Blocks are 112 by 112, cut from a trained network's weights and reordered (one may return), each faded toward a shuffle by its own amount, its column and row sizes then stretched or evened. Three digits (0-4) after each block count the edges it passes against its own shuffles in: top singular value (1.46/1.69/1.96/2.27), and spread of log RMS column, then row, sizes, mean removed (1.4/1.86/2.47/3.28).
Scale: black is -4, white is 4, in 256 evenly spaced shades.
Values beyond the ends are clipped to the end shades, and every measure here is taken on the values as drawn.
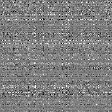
3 3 4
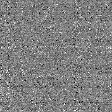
0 2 1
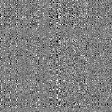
4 4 3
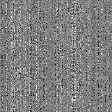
3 4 1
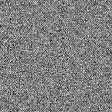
2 2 0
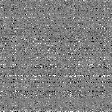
1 2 4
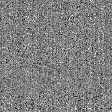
1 0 2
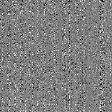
0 4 2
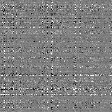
3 3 4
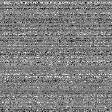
4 1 4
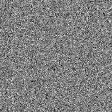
0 1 0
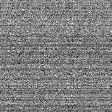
4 2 0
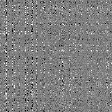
1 4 2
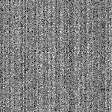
4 1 2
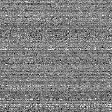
4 2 3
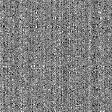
3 2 2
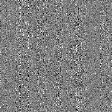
0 4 0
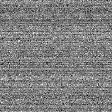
4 1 2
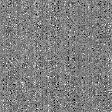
1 3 2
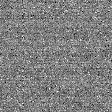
1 1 0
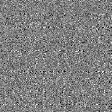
2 2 3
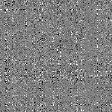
0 4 3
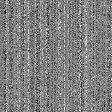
4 4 0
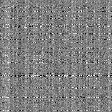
4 0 4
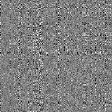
3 4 2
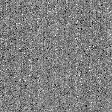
0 1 1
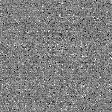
0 1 1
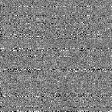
3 2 4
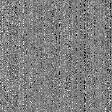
2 4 0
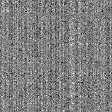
4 0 3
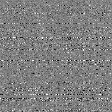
0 1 4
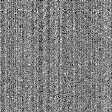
4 1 3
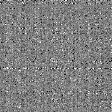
1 1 3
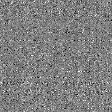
0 0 3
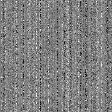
4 4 0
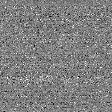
0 0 3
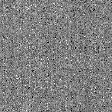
0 2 1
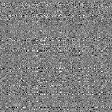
3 2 4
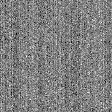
3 2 0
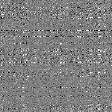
2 3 4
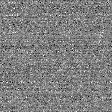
1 0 2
